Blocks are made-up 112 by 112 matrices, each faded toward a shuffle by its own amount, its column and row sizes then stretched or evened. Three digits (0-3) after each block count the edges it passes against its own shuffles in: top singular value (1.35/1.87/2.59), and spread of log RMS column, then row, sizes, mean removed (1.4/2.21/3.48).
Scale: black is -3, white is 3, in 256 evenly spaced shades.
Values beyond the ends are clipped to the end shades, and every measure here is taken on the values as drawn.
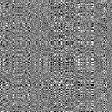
3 3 2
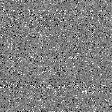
0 1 2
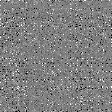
0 2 2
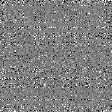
1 2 3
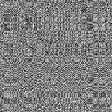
3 0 0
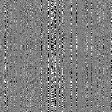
3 3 1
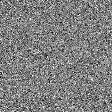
0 0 1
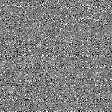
2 0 2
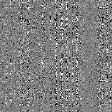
0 3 2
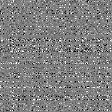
1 2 3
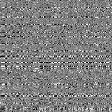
3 0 3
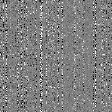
1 3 1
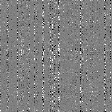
2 3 1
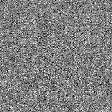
2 0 1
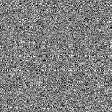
2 0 2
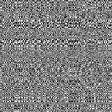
3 1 3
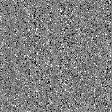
1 2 0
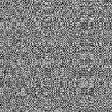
3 1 2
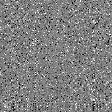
2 1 0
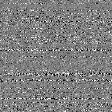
0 0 3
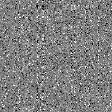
2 2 0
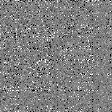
0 2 2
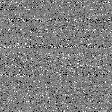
1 0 2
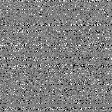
0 1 3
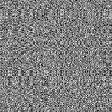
3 0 1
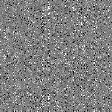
2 2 0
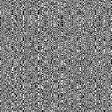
3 3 0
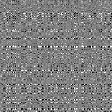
3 2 3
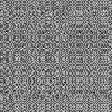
3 0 0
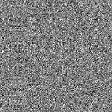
2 1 1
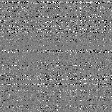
0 2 3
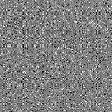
3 1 1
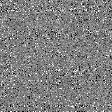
0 1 2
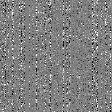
1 3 0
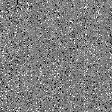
1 2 0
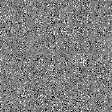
0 2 2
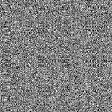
2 1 1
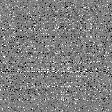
2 0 2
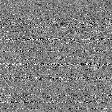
0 0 3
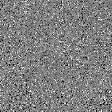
1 1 1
